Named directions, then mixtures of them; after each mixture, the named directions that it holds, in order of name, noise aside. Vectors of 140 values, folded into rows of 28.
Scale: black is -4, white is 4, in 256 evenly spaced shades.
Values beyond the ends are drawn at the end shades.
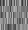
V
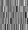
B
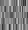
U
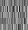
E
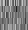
B, V.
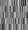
U.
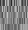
E, V.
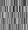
E, U.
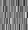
B.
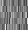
B, V.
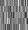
B, U, V.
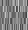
B, E.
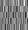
B.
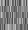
V.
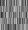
V.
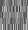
B, E, V.
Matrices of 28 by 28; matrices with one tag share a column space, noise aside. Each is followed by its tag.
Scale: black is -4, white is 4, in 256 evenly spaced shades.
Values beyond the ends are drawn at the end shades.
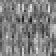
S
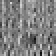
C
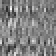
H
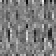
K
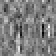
S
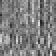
C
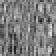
S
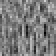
S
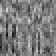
S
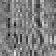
C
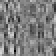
S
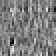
H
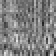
C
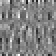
K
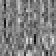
C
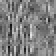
S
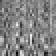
C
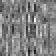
S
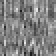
H
